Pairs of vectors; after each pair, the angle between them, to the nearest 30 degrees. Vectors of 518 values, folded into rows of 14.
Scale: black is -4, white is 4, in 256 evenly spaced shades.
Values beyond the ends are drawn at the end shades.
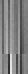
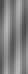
90 degrees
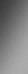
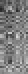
60 degrees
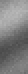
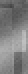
150 degrees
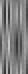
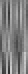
30 degrees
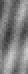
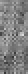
120 degrees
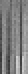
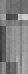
60 degrees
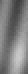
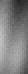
60 degrees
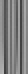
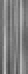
150 degrees
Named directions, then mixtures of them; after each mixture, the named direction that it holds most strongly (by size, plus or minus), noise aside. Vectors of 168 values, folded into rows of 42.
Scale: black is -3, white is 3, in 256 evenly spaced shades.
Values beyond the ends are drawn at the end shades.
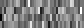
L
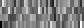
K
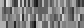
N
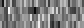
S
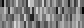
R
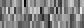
L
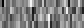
R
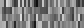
N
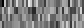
S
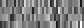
K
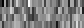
R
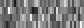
S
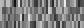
N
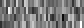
K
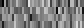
R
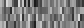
N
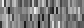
S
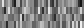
K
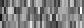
L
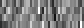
K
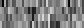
S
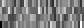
K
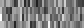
N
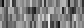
S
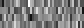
R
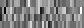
L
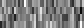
K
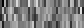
L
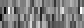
L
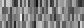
N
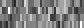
K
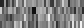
R
